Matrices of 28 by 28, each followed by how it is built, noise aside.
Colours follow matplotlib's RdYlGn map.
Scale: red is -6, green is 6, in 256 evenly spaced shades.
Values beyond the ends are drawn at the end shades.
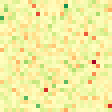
sparse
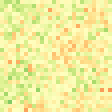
smooth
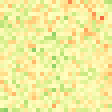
smooth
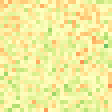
smooth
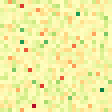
sparse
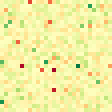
sparse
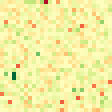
sparse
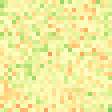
smooth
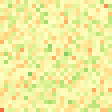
Hankel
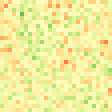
smooth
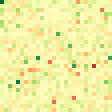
sparse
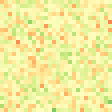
Toeplitz
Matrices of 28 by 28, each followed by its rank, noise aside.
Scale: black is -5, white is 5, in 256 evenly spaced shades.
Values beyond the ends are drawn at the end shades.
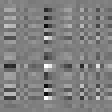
one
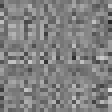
three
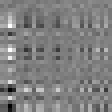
one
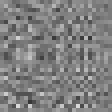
three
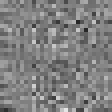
four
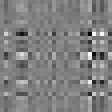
one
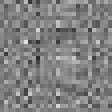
three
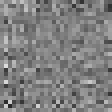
four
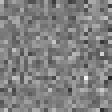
six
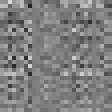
three
